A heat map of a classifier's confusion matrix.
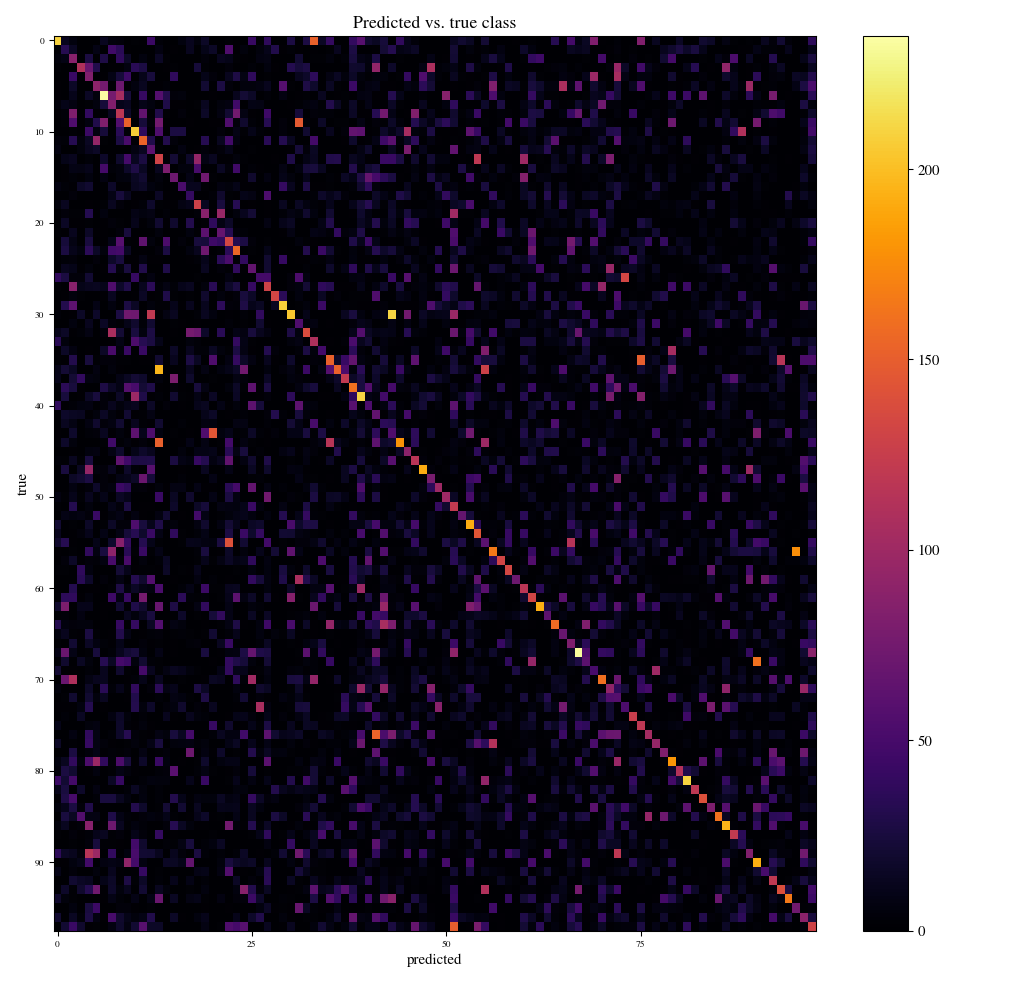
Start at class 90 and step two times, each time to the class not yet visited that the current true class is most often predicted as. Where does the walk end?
31
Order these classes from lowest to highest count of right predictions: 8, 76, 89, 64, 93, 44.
89, 76, 8, 93, 64, 44
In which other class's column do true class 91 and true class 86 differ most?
4
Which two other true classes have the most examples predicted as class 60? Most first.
13, 15
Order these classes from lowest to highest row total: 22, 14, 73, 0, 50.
14, 50, 73, 22, 0
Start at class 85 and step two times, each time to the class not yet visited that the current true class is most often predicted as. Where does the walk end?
41
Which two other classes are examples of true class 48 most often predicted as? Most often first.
72, 11
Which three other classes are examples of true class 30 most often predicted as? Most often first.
43, 12, 51
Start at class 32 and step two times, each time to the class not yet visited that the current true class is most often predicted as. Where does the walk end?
70
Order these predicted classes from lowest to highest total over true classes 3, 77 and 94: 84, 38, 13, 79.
84, 79, 38, 13
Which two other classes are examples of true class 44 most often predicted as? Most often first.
13, 35
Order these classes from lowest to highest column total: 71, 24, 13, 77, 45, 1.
77, 24, 1, 45, 71, 13
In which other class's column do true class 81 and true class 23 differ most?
55
